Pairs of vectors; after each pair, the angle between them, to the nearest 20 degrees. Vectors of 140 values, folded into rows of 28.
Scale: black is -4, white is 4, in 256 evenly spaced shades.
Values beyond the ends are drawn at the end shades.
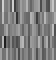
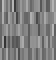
20 degrees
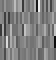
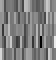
100 degrees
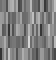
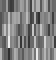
140 degrees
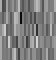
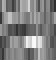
100 degrees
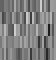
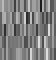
160 degrees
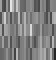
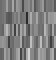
80 degrees
